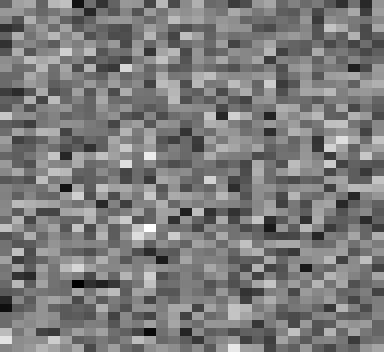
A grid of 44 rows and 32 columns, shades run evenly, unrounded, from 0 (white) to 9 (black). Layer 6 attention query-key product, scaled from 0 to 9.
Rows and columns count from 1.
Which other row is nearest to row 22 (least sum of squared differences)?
14
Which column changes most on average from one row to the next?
13
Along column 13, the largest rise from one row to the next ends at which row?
42
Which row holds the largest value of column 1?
39
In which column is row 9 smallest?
11
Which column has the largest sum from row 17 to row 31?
23
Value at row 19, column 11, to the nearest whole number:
2
